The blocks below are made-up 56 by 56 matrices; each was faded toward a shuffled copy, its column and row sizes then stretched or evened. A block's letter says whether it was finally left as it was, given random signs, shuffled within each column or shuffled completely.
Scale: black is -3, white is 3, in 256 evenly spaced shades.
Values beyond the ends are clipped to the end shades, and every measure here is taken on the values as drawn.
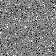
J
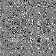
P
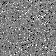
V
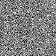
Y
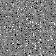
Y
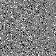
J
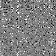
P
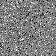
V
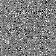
Y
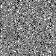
J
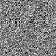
P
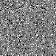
Y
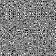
P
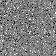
V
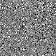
Y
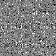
P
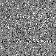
Y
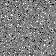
V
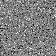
V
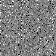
J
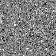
J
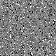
J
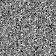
J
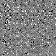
P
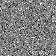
V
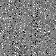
J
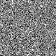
J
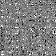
P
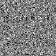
P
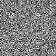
P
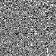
P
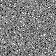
V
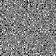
P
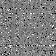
Y
